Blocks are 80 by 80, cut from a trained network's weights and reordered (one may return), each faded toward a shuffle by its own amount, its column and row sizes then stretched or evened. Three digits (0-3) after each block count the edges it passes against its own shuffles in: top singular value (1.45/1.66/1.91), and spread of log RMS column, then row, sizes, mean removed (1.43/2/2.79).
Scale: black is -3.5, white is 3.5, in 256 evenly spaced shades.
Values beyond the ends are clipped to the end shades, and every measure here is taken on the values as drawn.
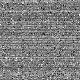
3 0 0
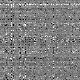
2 2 2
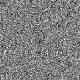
1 0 0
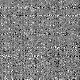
1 0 2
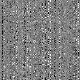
2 3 1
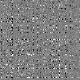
1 3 3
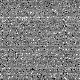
1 0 1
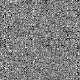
2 2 1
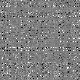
0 2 3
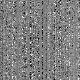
2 3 0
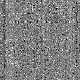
1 0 1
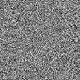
3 0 0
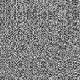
3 1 0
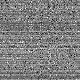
3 0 0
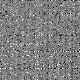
1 0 2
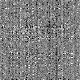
2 1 2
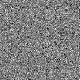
2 1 0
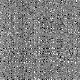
1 1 2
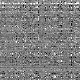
3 2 2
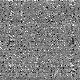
1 1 1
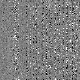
0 3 0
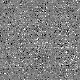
0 1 1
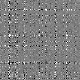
3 3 3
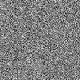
3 0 0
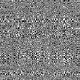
3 2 3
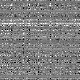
3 2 3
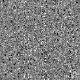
1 2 0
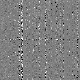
2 3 0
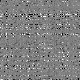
1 1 3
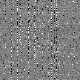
1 3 0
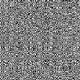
3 1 3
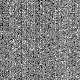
2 1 0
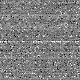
2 0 1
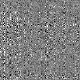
2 3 2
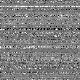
3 0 3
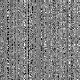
3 3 0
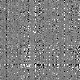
2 3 2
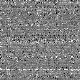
1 0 2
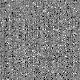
1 1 1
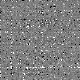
0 2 2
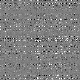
1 2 3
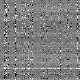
2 3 2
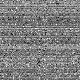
3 0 0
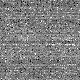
2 0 0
